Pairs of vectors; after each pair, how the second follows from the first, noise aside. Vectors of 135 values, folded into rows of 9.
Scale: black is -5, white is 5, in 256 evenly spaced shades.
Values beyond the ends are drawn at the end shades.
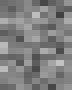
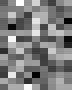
reversed, negated, scaled up.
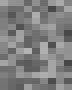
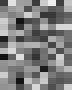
wrapped around, scaled up.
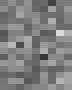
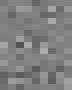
partly zeroed.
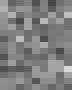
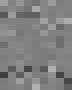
reversed, negated, partly zeroed.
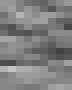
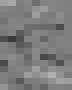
reversed, partly zeroed.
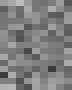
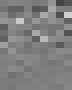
reversed, negated, partly zeroed.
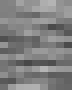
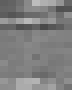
reversed, partly zeroed.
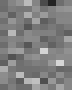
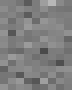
negated, shrunk.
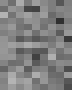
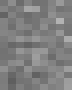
negated, shrunk.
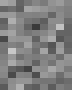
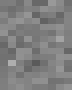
reversed, shrunk.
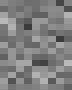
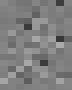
partly zeroed.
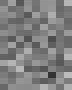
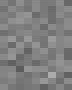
negated, shrunk.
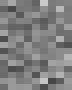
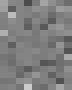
reversed, partly zeroed.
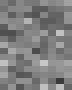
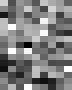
wrapped around, scaled up.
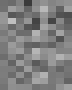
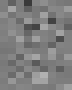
partly zeroed.
